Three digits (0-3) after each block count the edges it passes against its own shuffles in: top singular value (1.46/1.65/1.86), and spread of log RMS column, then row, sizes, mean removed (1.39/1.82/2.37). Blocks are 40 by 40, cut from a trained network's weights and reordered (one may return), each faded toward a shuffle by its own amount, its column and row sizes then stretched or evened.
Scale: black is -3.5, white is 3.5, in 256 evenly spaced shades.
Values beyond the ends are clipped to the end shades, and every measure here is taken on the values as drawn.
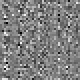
0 3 0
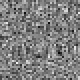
1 0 0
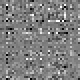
0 3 3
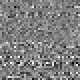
0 0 3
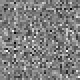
1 1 1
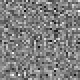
1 1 1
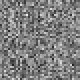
3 1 0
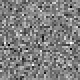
0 0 1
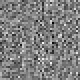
1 2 1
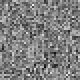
2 0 0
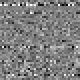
1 0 3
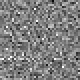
1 0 0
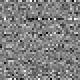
2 0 3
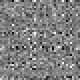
1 2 3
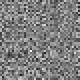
3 2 1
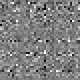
1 2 3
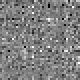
0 2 2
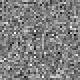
0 1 1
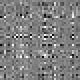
3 3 3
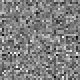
0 1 1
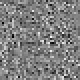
1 1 1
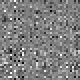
1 3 2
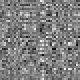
2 2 3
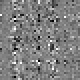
1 3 2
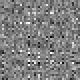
2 3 1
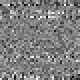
2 0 3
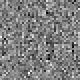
1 1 0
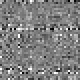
1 1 3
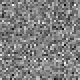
1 0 1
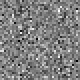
0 2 0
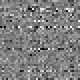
0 1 3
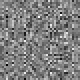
3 3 0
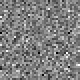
1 1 0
